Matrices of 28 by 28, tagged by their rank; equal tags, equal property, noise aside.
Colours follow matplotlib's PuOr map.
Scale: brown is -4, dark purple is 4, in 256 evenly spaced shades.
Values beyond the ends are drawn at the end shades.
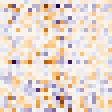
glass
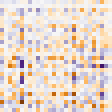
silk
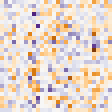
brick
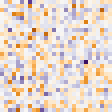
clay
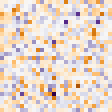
brick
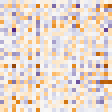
glass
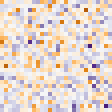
clay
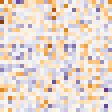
clay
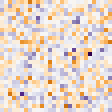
clay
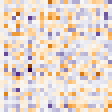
glass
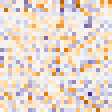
brick
